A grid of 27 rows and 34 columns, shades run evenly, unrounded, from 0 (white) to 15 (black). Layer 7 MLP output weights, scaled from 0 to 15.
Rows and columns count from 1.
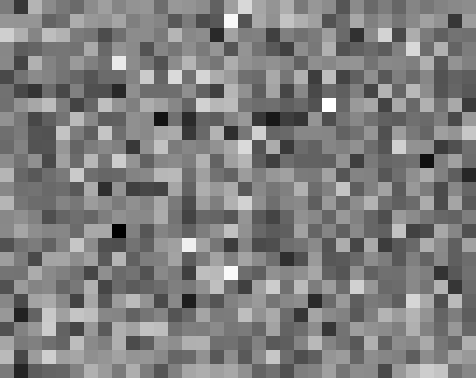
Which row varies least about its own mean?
16
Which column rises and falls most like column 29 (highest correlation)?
8
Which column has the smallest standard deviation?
27
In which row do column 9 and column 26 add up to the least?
5
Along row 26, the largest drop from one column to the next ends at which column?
3
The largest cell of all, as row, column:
17, 9
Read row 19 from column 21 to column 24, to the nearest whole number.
12 10 6 10
